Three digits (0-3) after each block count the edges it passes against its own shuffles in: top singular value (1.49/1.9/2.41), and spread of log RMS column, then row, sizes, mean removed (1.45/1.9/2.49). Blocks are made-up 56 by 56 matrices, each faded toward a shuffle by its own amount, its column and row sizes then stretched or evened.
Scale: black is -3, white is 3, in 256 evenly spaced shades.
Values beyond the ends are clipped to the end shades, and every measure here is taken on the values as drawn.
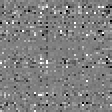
1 2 3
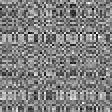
3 1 3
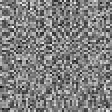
3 1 0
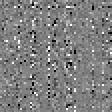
1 3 1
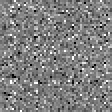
1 1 0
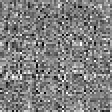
2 2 2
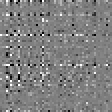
3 3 3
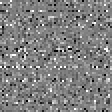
1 0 3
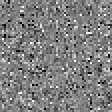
0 2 1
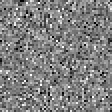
0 0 0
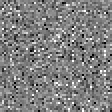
1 1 0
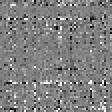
0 3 3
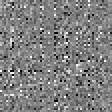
1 3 2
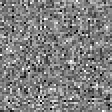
1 0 0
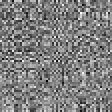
3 1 2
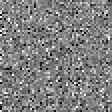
1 1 0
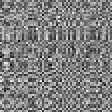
3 1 2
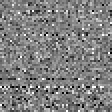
0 1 3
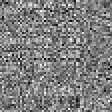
2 1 0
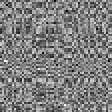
3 0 1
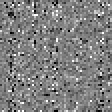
0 3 2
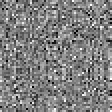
2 1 0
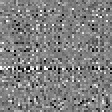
2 1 3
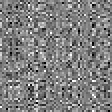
3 3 0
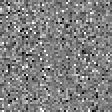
0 2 1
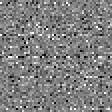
2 0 2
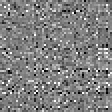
2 1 2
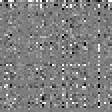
1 3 3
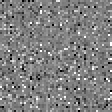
0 2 1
